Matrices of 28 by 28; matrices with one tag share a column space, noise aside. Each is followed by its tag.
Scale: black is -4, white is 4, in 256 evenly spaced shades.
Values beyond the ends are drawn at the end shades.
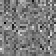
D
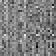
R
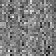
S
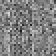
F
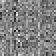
R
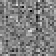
S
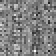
F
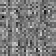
S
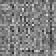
F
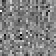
R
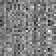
F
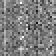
D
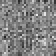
R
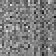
D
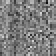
R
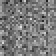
D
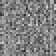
F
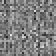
R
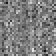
S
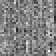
S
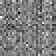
D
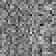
F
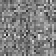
R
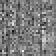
F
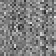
D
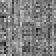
S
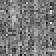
S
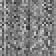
D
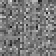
D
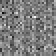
D
